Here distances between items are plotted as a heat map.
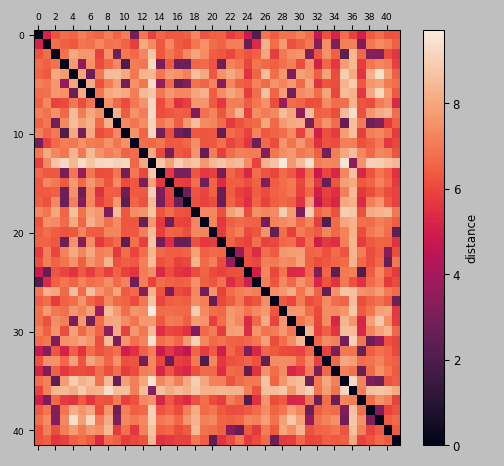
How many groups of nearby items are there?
11
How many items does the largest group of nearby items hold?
7
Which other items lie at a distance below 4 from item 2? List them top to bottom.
9, 31, 35, 38, 39
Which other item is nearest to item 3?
10
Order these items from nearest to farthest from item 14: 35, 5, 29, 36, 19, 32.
5, 32, 19, 29, 35, 36
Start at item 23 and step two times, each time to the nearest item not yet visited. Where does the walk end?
22
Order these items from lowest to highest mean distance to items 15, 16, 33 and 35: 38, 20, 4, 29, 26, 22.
26, 38, 22, 20, 29, 4
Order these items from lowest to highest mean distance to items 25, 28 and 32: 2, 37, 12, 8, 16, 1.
37, 1, 16, 2, 12, 8
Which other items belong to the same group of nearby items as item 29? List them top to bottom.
4, 6
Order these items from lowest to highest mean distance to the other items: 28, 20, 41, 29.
41, 20, 29, 28
